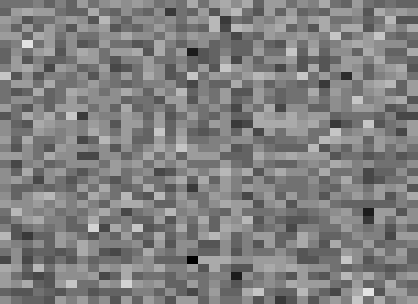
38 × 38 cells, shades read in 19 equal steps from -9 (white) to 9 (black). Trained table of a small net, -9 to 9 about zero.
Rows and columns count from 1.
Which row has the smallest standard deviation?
21
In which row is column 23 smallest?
28
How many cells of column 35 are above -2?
25
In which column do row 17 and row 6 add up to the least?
15
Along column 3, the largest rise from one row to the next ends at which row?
7
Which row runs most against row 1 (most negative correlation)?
11
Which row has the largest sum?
32
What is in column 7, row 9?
-1
